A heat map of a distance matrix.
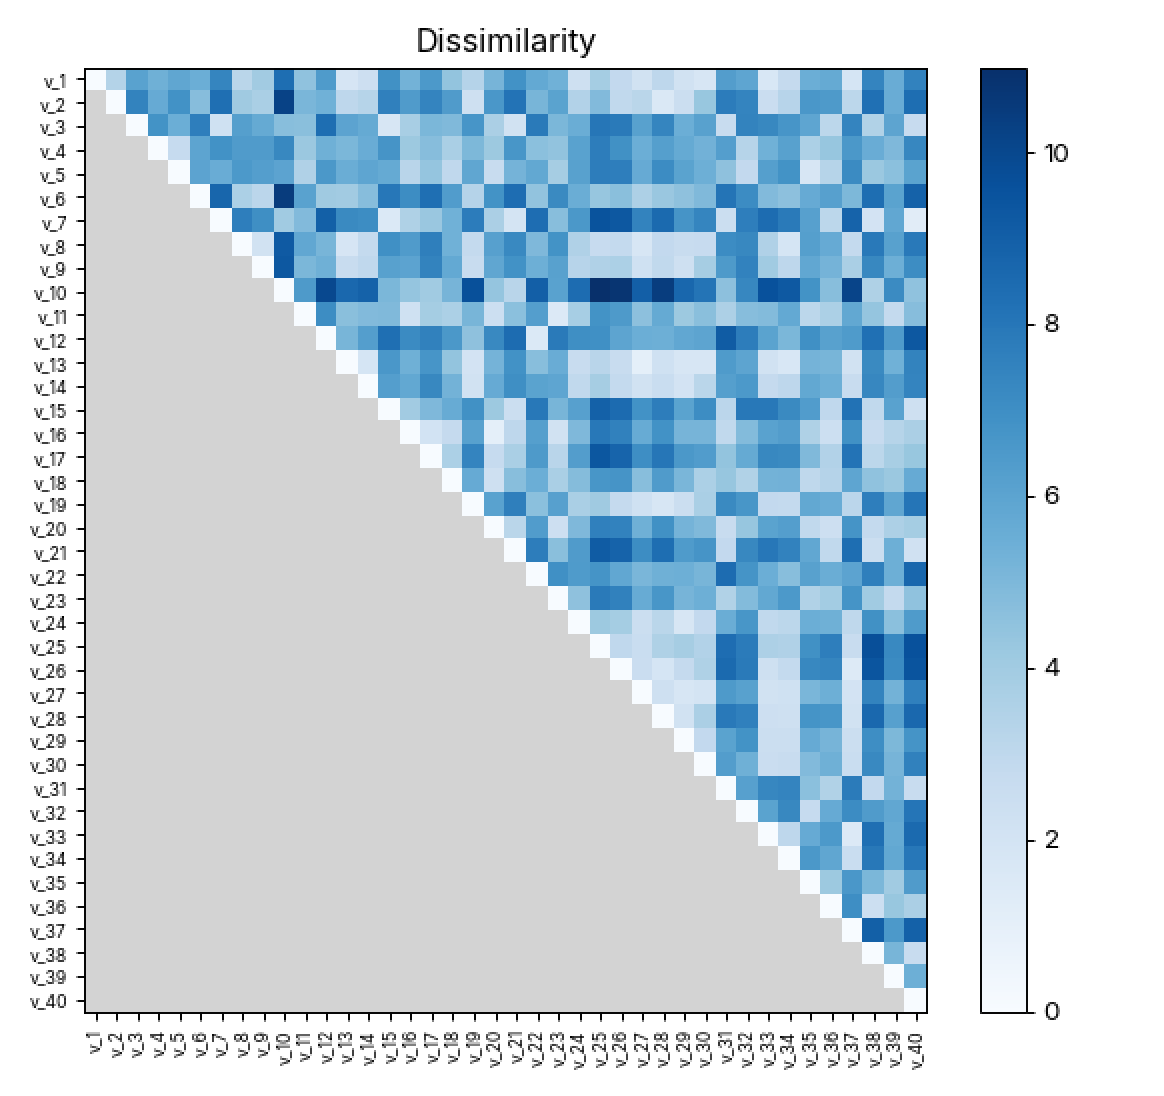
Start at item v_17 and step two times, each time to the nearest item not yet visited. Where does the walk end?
v_20
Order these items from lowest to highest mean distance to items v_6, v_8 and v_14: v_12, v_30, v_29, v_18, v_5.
v_29, v_30, v_12, v_18, v_5
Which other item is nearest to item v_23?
v_11
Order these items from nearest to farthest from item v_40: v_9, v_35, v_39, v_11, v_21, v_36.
v_21, v_36, v_11, v_39, v_35, v_9
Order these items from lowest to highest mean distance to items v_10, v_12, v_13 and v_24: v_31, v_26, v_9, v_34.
v_34, v_9, v_26, v_31
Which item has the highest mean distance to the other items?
v_10
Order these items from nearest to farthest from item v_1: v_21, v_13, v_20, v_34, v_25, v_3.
v_13, v_34, v_25, v_20, v_3, v_21
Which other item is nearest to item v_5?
v_35
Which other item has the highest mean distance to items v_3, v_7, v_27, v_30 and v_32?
v_12
